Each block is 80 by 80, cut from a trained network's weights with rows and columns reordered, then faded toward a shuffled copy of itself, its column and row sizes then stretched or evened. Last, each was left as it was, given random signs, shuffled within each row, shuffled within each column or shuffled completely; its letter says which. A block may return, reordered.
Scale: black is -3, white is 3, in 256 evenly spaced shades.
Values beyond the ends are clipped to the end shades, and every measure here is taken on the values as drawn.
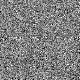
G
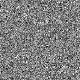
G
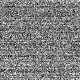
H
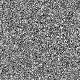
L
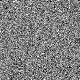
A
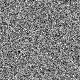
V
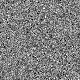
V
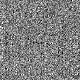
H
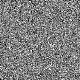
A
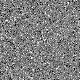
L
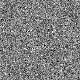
G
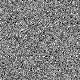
A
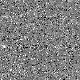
G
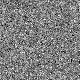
V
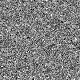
V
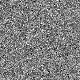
L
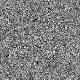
G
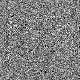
H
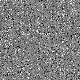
L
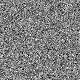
A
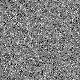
L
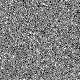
V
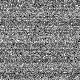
A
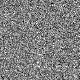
G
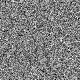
V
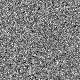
V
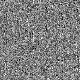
L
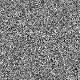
G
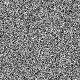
V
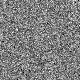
V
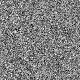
V
